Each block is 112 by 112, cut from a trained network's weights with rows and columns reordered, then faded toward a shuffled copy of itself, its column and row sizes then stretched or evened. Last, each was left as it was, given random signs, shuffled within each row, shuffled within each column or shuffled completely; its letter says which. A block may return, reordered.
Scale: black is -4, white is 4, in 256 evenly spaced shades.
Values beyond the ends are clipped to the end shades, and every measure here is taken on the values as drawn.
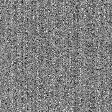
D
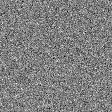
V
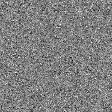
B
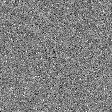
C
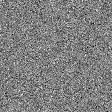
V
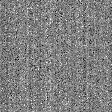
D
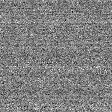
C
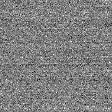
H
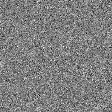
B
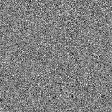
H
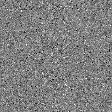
B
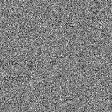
H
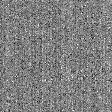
H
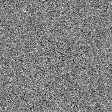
B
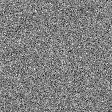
V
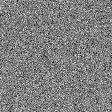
V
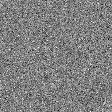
D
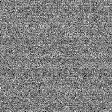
H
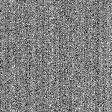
D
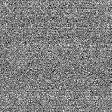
H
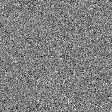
B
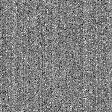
D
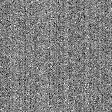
H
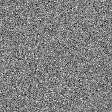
D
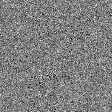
B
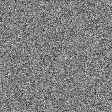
D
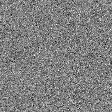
D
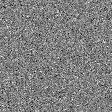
V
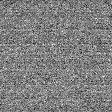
C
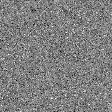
C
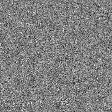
B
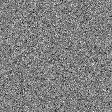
V
